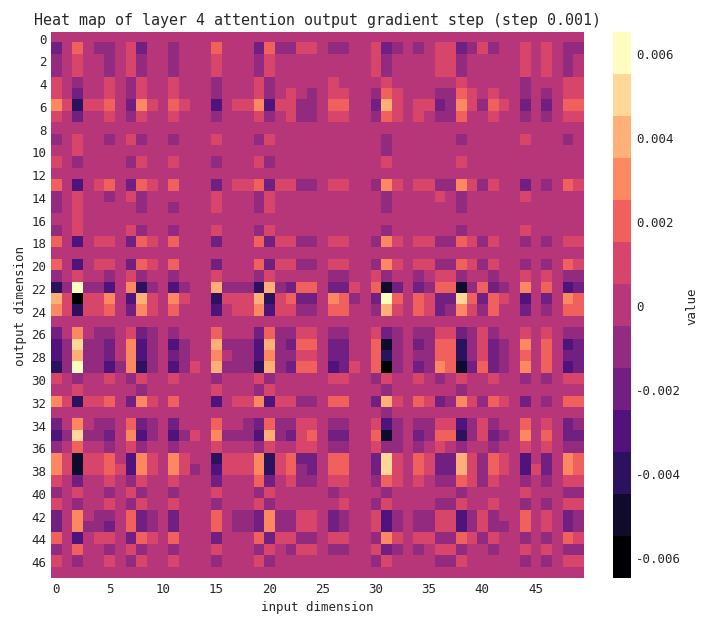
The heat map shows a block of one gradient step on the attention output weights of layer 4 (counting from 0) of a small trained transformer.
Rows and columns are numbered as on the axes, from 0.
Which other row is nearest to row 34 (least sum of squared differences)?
42
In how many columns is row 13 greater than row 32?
5
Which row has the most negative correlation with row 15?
11
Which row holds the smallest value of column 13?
38
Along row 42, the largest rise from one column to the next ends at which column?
20
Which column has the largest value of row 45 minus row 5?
2
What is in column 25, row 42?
0
